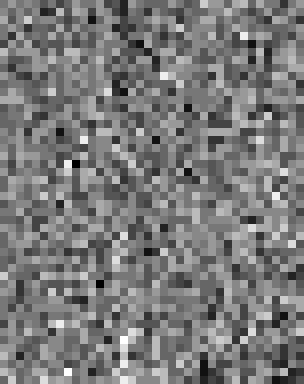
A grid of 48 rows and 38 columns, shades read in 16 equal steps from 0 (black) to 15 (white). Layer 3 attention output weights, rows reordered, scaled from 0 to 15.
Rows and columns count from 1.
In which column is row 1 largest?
26
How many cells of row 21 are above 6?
21
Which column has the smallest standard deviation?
25
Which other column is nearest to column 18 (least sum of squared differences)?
5
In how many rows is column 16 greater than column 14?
20
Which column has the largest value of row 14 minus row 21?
10
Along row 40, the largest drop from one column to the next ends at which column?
35
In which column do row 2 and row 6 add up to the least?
32
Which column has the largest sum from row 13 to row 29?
36
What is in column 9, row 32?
3
